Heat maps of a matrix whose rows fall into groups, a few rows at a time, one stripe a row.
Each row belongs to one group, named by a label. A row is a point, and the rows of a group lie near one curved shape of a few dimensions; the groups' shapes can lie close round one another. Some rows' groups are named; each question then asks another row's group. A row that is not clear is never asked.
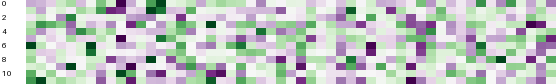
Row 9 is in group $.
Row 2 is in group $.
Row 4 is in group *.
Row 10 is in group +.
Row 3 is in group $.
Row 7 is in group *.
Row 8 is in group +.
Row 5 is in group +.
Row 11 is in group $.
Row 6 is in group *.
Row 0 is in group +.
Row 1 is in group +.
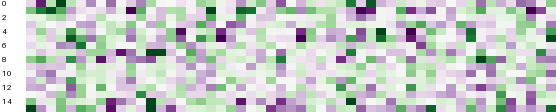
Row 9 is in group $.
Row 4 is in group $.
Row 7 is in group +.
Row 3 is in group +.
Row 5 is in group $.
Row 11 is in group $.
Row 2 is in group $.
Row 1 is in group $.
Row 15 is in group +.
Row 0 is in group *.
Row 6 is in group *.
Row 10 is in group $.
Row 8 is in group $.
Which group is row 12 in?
$
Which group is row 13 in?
$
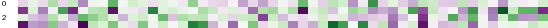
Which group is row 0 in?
$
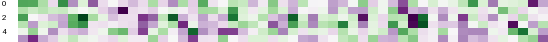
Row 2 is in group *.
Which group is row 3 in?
*
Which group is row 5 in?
$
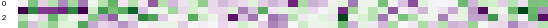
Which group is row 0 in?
$
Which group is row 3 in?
*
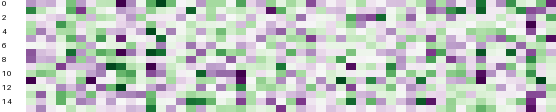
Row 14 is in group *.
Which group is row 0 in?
+
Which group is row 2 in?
$
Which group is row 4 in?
+
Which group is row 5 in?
+
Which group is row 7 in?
+
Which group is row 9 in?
+
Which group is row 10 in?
+
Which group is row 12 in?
+
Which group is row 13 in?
*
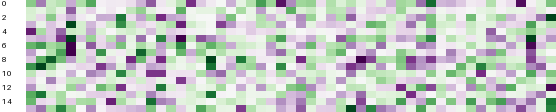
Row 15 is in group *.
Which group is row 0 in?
*
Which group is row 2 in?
+
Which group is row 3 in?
$
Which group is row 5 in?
$
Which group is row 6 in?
$
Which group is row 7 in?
$
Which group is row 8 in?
$
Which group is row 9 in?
$
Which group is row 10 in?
+
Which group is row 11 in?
$
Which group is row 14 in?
+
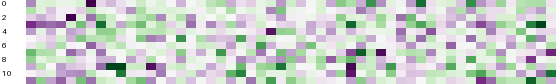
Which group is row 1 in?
*
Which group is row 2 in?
$
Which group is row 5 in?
*
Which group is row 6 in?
$
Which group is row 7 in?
$
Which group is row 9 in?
+
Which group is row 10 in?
+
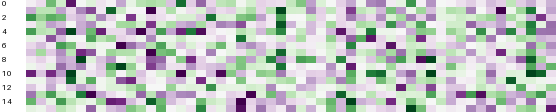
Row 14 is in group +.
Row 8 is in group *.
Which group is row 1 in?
+
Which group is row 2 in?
$
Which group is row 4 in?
$
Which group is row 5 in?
*
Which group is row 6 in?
+
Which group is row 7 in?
+
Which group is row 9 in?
+
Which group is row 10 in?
$
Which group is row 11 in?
$
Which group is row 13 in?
*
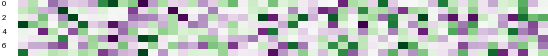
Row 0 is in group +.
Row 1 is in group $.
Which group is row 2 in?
*
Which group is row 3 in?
*
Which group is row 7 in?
+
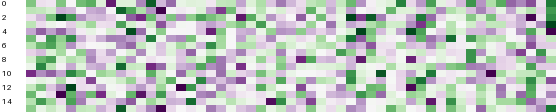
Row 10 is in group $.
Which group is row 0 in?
+
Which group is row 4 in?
$
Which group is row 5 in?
*
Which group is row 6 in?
$
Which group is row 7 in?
*
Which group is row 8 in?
$
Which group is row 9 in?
+
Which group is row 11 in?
+
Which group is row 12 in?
$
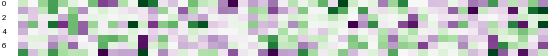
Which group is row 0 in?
+
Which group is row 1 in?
*
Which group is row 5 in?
+
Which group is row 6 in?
+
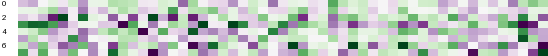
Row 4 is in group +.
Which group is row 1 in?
$
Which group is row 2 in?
$
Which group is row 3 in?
$
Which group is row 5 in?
*
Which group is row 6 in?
$
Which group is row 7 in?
+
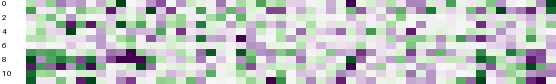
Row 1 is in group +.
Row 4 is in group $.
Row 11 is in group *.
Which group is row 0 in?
+
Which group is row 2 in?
$
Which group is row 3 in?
$
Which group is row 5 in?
+
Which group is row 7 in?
$
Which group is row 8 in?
*
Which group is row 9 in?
*
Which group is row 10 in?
$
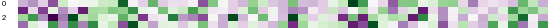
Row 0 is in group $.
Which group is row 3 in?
$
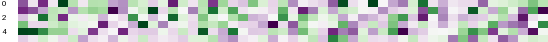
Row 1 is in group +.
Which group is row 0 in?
$
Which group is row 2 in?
$
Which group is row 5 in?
*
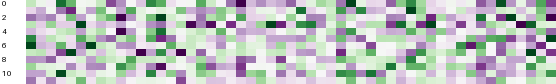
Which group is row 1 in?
$
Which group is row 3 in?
*
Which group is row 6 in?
*
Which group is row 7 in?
$
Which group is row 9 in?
+
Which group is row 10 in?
*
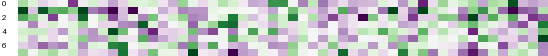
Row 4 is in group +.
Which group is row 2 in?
*
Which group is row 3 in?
+
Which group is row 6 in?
$
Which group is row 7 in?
+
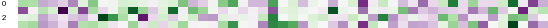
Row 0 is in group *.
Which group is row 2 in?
+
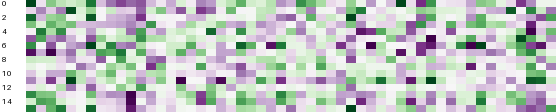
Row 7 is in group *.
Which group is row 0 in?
*
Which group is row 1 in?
$
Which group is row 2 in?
*
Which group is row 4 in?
$
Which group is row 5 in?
*
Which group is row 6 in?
*
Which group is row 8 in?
+
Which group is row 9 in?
+
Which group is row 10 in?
$
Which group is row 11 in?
$
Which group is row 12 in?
$
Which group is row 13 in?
$
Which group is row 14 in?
$
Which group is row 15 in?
*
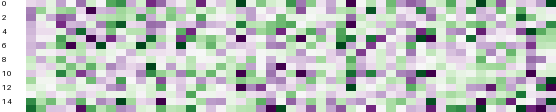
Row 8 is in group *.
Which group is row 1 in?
*
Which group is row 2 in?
*
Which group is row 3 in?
+
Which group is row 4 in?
*
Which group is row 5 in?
*
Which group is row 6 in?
$
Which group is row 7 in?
$
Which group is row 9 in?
+
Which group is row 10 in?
*
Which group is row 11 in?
+
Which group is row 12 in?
+
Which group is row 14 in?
+
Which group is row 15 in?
*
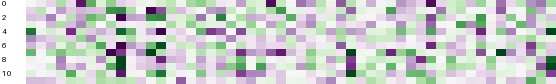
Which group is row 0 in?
*
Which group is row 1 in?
+
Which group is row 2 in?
+
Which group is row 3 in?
*
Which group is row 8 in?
+
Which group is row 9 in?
+
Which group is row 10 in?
+
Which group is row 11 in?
$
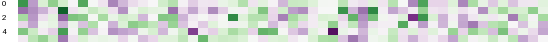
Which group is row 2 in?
*
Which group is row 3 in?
$
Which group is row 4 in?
$
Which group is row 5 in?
$
